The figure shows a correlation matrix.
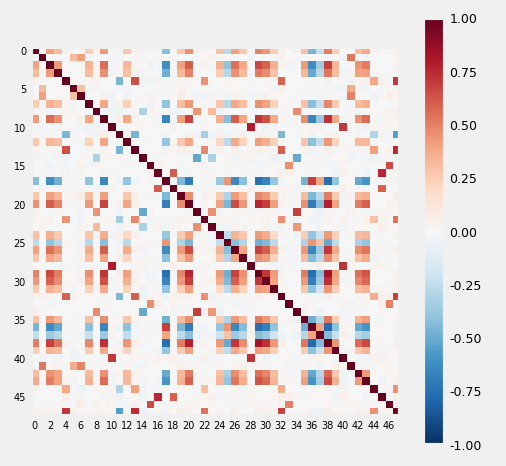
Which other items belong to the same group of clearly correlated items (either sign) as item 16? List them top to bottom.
18, 45
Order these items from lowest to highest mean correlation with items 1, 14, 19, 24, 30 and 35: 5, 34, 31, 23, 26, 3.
34, 23, 5, 31, 3, 26
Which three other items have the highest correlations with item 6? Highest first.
41, 1, 5
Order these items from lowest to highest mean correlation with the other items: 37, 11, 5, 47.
37, 11, 5, 47
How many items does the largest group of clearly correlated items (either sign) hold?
23
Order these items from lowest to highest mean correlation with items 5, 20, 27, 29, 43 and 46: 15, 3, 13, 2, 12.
13, 15, 12, 3, 2
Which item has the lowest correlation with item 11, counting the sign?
47
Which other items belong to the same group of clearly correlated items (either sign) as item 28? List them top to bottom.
10, 40
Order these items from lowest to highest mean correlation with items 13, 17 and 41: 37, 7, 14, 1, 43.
43, 7, 14, 37, 1
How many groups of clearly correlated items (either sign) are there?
7
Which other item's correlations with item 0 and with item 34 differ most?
21
